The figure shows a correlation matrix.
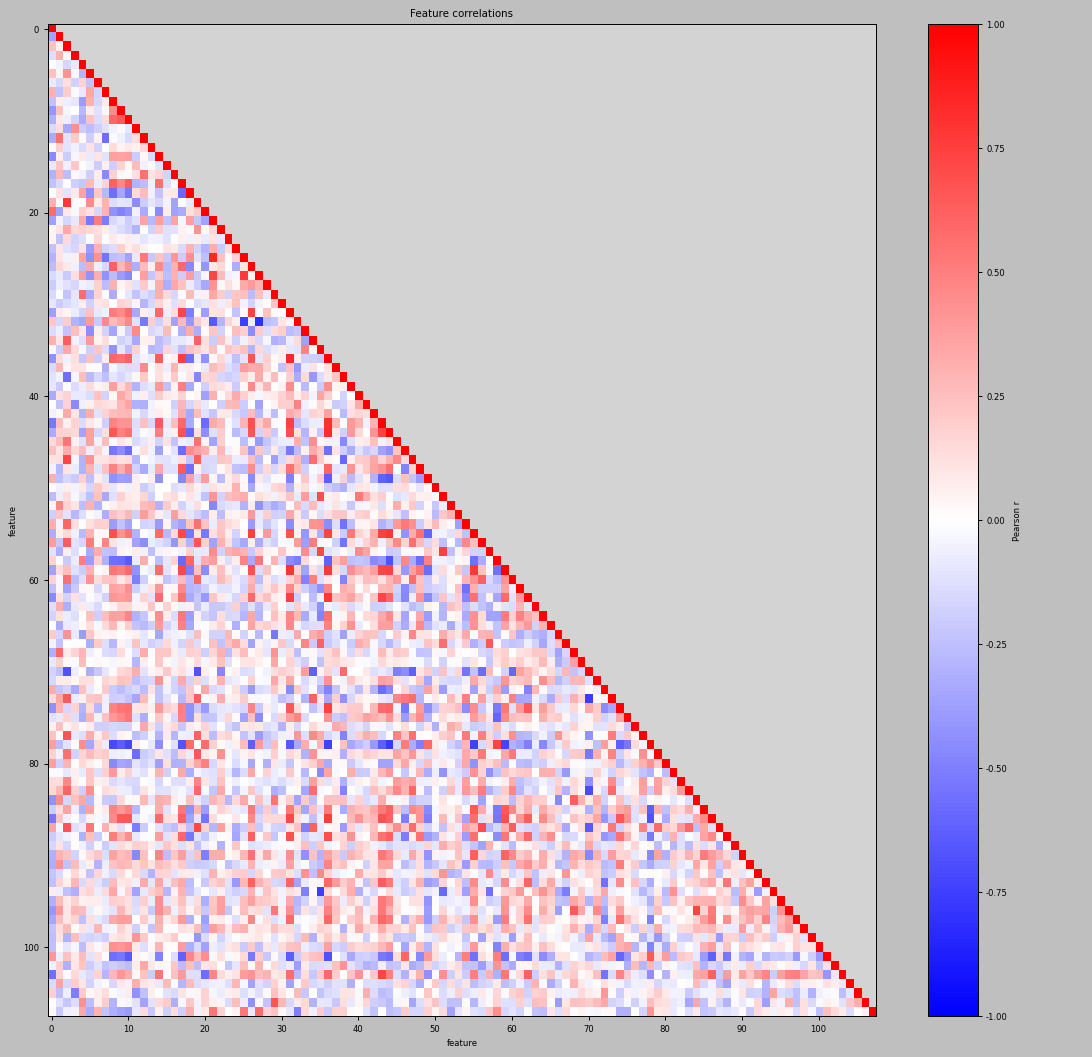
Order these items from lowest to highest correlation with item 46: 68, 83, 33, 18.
33, 68, 83, 18
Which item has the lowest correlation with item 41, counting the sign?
3
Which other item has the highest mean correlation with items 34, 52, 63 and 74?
1
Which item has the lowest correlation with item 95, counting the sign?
49
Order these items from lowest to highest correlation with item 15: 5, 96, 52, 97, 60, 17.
60, 17, 5, 97, 52, 96
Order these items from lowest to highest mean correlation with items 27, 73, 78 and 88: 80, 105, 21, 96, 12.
105, 96, 80, 12, 21
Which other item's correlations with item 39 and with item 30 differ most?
26
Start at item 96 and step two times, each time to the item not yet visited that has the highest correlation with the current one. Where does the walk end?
68
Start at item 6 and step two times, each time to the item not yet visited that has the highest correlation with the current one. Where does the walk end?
25
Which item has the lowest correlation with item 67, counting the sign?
94
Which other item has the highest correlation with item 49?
78
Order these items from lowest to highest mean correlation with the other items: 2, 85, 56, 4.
4, 56, 2, 85
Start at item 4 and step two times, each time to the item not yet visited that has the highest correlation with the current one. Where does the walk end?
106
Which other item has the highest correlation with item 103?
43
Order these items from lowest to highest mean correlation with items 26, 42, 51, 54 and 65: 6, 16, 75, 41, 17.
16, 6, 41, 75, 17
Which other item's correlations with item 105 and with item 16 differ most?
12
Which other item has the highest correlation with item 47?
2
